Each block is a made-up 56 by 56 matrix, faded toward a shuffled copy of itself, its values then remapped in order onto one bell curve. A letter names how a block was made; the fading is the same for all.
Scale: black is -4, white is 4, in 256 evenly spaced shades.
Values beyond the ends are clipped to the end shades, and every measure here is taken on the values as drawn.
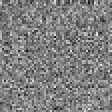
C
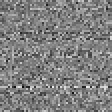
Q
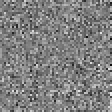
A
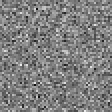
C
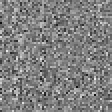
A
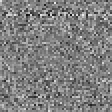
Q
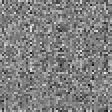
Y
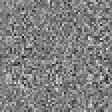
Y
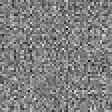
C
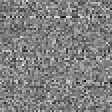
Q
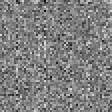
A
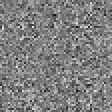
A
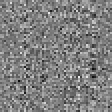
Y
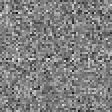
A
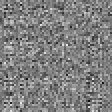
Y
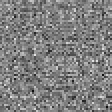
C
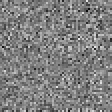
A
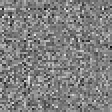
A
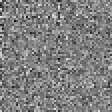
A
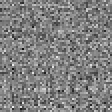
C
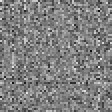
A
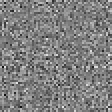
C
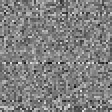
Q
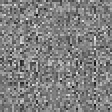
Y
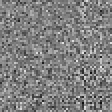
Y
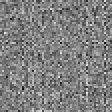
Y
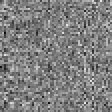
Y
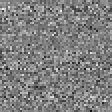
Q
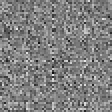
Y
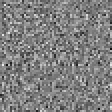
C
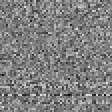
Q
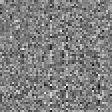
Y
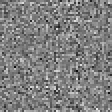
A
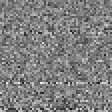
Q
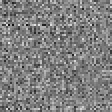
C
